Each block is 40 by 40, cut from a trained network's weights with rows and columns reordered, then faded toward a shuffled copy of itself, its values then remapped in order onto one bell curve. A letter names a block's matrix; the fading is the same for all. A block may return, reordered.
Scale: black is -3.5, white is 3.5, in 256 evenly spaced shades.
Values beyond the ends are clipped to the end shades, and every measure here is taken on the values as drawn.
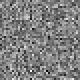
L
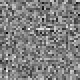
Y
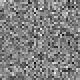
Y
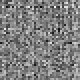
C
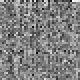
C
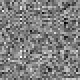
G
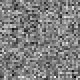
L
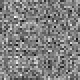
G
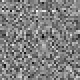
Y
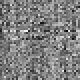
C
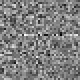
L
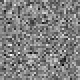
L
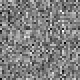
G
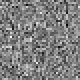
Y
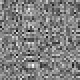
G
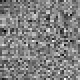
G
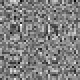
G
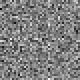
Y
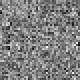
G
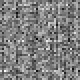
C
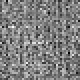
C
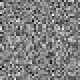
G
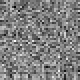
G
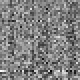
C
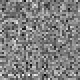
L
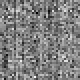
C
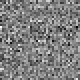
L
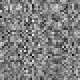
G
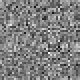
G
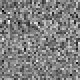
Y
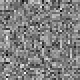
Y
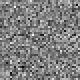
Y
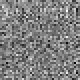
G
